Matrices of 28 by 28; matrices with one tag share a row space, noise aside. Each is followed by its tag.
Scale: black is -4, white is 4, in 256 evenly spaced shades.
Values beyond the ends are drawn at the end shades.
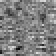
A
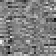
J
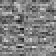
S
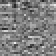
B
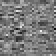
S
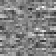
A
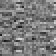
S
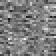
J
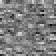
A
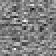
B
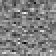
B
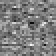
B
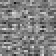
B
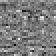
B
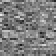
S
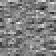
A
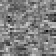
J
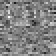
J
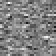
J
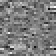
J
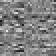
S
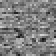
S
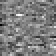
A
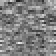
A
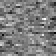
A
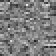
J
